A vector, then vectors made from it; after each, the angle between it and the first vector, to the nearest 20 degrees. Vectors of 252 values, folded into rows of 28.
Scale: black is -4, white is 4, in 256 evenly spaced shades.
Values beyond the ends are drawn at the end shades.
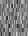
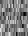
140 degrees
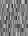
40 degrees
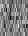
100 degrees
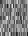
140 degrees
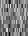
60 degrees
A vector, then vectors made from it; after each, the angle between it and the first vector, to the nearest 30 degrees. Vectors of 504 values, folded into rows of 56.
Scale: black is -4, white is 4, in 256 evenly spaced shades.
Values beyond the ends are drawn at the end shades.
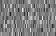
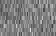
60 degrees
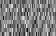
60 degrees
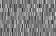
120 degrees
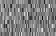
150 degrees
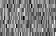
120 degrees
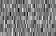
30 degrees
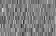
90 degrees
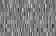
30 degrees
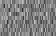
120 degrees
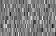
30 degrees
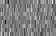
90 degrees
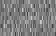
30 degrees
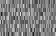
90 degrees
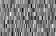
150 degrees
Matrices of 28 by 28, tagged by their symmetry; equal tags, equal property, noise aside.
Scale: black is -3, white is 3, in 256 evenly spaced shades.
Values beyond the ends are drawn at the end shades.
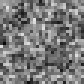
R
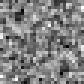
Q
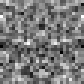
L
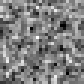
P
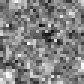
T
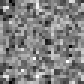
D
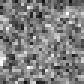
P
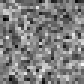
P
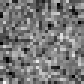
R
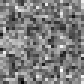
D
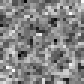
R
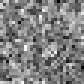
R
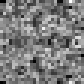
D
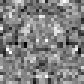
L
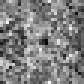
D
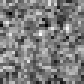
P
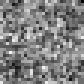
T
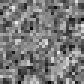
R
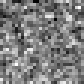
P
